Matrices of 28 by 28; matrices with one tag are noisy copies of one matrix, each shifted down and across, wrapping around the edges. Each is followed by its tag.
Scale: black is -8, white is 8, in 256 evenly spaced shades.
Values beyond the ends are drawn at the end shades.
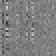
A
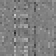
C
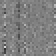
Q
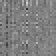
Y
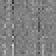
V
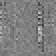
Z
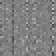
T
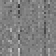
V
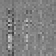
Z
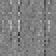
V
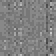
A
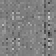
A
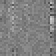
Z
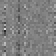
Q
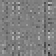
A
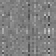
Y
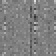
A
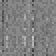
V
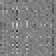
Y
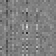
Y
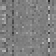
C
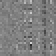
Q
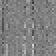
V
